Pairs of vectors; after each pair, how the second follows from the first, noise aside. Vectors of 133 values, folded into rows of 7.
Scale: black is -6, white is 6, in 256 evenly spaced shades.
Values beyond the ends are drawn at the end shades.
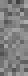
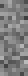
shuffled.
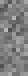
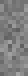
reversed, negated, shrunk.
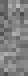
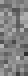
shuffled.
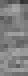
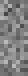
shuffled.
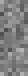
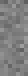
reversed, negated, shrunk.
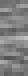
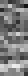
wrapped around, scaled up.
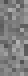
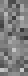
shuffled.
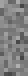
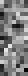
wrapped around, scaled up.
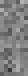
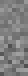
reversed, negated, partly zeroed.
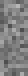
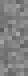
shrunk.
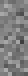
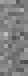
reversed, negated, partly zeroed.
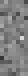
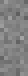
shrunk.
